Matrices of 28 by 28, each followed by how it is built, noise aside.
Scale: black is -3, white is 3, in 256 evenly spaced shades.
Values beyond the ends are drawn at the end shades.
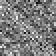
Toeplitz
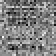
blocks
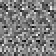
repeating columns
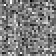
blocks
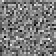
repeating columns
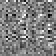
low rank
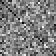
diagonal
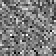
Toeplitz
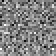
repeating columns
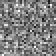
blocks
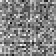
blocks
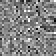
low rank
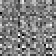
low rank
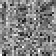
blocks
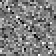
diagonal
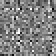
low rank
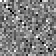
diagonal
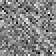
Toeplitz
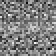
repeating columns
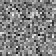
repeating columns
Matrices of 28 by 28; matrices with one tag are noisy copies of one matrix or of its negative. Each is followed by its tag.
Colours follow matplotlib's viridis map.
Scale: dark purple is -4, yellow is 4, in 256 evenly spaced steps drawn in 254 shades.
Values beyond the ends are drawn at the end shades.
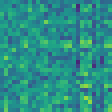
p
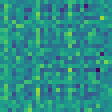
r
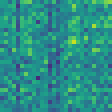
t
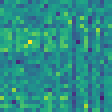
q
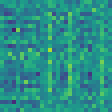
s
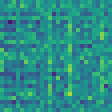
s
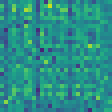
r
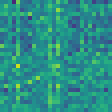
t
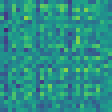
r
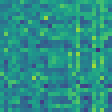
p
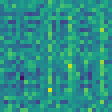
s
